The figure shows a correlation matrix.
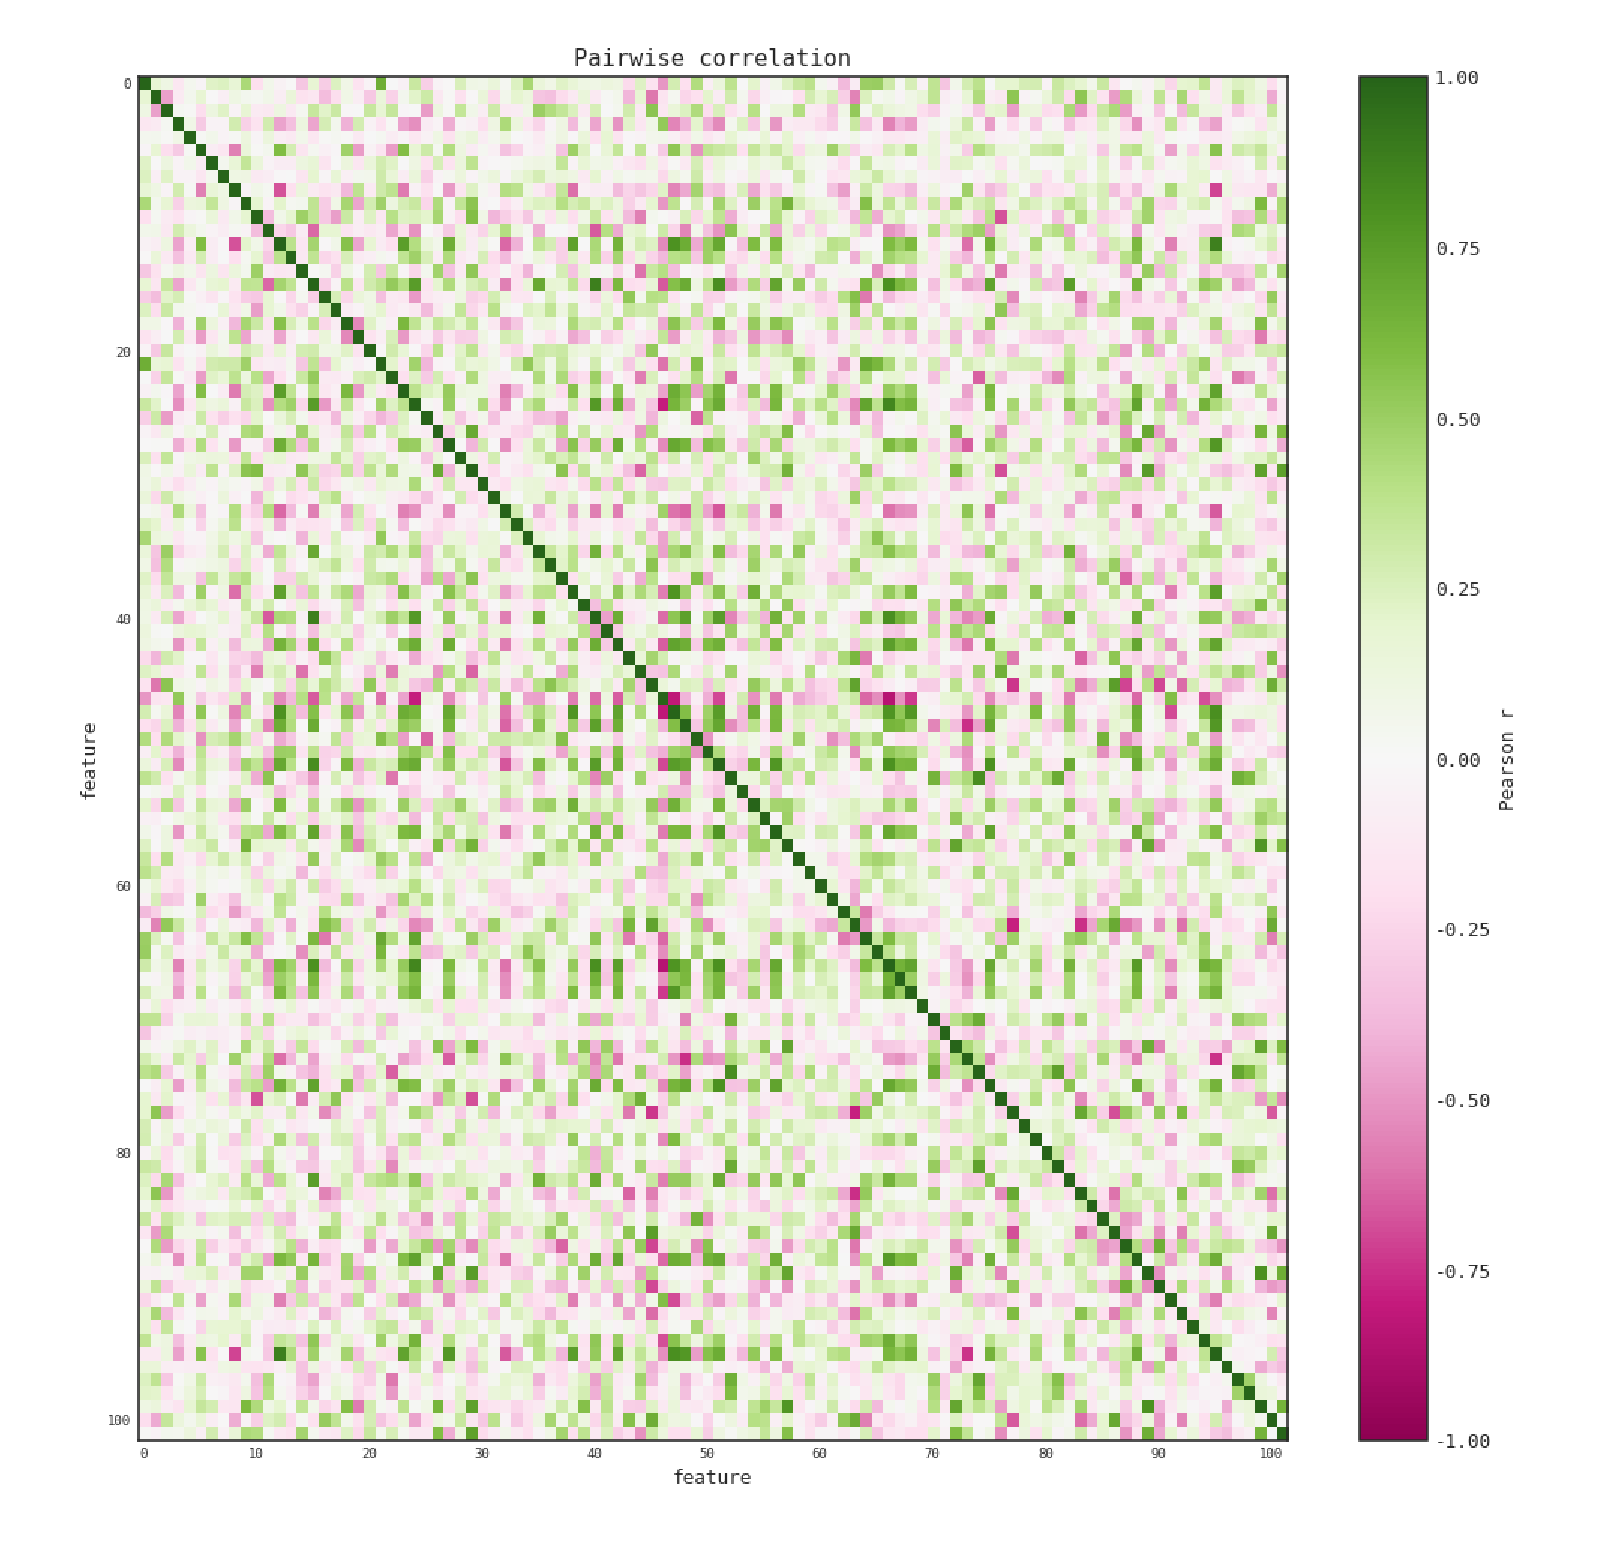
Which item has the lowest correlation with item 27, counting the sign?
73
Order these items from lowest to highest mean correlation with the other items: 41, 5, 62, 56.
62, 41, 5, 56
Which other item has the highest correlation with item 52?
74
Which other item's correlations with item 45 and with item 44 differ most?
87
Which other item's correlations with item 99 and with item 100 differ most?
83
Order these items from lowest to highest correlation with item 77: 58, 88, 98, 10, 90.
58, 98, 10, 88, 90
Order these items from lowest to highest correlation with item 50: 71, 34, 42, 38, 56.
34, 71, 38, 56, 42
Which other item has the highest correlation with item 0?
21
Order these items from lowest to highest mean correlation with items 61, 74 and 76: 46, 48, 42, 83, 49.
46, 49, 48, 83, 42
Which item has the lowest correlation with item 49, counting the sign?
25
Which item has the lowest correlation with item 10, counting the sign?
76
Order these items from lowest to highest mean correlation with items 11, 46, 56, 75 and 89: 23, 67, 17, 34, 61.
34, 17, 67, 61, 23
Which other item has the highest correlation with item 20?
45
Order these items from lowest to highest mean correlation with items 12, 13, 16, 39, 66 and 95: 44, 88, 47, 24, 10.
10, 44, 24, 88, 47
